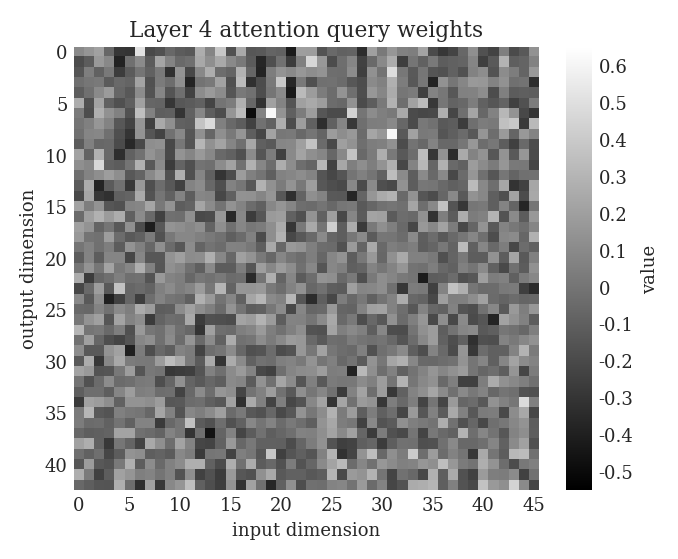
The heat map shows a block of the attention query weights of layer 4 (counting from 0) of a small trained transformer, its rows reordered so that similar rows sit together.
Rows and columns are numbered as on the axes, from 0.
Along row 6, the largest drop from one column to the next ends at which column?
17
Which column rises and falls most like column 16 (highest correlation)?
31
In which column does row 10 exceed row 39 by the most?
27
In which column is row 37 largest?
38
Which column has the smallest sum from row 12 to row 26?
44
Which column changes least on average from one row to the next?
28
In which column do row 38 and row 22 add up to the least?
34
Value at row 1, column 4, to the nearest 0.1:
-0.4
